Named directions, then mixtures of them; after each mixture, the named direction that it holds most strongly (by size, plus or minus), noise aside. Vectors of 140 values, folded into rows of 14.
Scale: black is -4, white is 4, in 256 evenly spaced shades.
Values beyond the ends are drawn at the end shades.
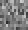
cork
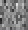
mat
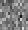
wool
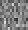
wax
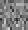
wax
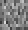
cork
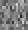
mat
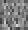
wax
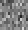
wool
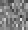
wool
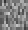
cork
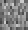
cork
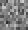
cork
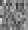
mat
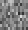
wool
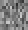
cork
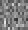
wax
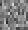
cork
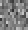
cork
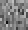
cork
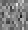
wool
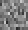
cork
